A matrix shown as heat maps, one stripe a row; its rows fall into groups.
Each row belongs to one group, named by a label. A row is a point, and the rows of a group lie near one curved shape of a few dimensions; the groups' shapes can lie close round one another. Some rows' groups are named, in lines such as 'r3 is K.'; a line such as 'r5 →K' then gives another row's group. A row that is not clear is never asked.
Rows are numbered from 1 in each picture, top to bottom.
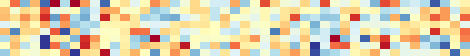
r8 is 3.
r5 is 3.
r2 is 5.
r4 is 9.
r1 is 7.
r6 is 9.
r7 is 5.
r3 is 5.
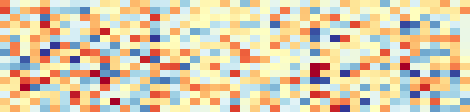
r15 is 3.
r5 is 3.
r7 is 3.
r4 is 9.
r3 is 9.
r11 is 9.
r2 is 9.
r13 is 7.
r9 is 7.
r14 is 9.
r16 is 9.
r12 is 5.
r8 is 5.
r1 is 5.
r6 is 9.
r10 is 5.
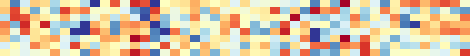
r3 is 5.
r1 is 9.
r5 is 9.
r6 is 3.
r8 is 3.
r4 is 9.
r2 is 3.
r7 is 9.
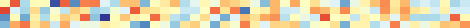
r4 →5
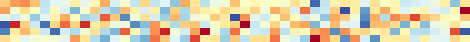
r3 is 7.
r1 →5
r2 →9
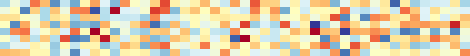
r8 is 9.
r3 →9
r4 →9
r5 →9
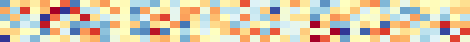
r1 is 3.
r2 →3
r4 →5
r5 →9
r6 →5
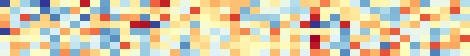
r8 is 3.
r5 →5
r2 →3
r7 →5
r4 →3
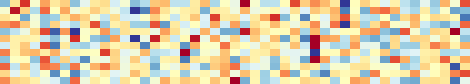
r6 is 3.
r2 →3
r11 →9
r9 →5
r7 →5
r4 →9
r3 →3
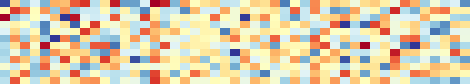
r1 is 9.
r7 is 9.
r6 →3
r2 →5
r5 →5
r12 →9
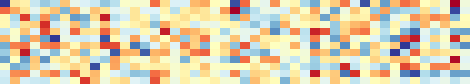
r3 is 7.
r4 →9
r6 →3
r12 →9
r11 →9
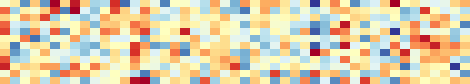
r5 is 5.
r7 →9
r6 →7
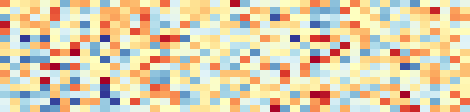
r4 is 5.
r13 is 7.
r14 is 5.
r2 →3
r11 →9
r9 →5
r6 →5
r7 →9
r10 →3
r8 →7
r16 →3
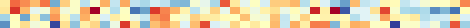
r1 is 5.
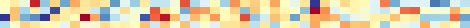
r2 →3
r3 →5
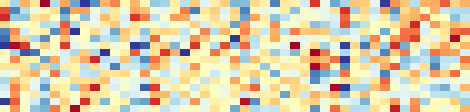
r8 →5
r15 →5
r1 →5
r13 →9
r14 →9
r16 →7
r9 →9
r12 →5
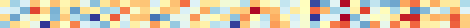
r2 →7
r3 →9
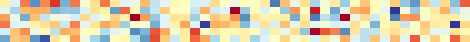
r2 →7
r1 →3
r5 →3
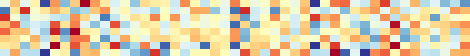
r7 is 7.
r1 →5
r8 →9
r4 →7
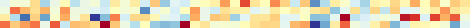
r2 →5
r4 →5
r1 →9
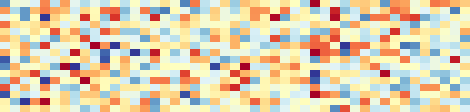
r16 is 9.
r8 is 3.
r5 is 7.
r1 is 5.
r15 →7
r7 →9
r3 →9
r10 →3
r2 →7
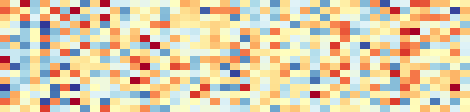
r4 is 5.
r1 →7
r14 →3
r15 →7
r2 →7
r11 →7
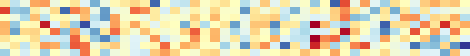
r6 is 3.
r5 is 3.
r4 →5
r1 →9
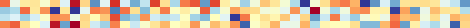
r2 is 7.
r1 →3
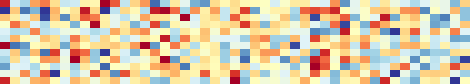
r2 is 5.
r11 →7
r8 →7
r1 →7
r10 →5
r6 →9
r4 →9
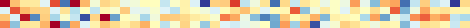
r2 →5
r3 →7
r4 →3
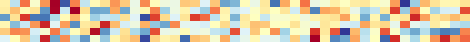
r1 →3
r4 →7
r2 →7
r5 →9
